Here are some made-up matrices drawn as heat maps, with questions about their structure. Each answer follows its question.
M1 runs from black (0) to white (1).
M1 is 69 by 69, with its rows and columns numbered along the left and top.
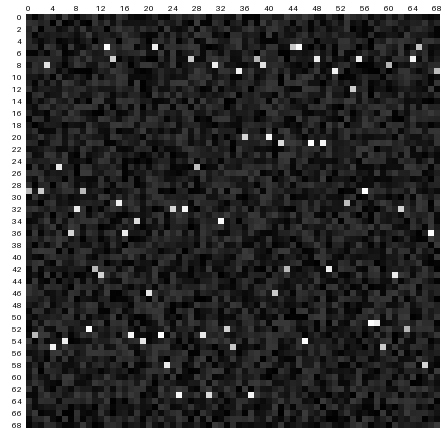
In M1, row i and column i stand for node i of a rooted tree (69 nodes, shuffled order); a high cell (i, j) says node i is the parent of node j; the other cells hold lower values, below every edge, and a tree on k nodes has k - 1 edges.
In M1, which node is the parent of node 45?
5
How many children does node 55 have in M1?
3
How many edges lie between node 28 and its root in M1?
3
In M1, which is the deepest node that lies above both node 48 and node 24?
7
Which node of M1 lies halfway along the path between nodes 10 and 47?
25
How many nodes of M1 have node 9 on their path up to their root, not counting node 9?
7
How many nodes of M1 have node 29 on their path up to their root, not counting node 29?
11
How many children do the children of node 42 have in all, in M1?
2
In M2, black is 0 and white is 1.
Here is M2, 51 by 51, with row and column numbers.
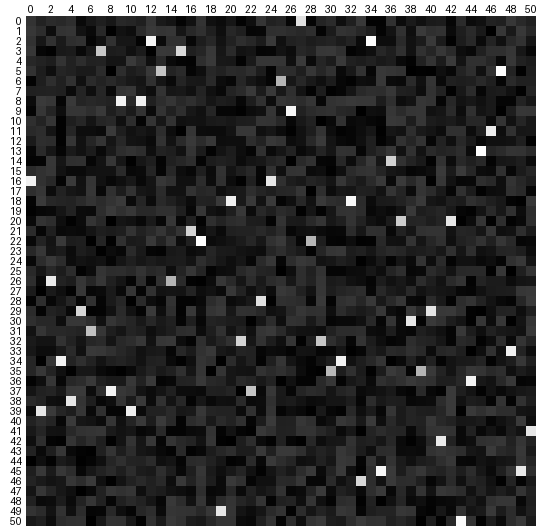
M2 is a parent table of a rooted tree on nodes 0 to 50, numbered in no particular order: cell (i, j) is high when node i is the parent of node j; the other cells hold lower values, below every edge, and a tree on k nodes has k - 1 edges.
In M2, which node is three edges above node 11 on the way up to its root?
20
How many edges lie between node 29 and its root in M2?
2
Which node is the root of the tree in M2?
18
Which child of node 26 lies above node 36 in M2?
14
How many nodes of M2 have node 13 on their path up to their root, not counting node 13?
10
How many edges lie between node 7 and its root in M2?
9
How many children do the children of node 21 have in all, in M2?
2
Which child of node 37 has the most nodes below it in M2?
8
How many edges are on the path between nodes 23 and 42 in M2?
5
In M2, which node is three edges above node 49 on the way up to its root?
5
